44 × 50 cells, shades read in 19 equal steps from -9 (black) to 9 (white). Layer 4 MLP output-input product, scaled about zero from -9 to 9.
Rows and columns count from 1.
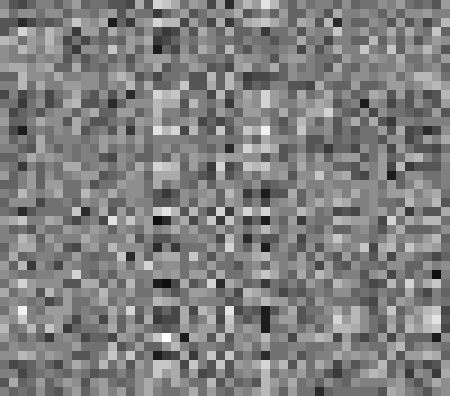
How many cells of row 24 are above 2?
12
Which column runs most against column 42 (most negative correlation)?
11
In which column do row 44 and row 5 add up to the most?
17
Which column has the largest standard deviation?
30
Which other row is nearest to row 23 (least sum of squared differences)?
27
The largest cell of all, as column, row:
19, 38
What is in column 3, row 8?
3
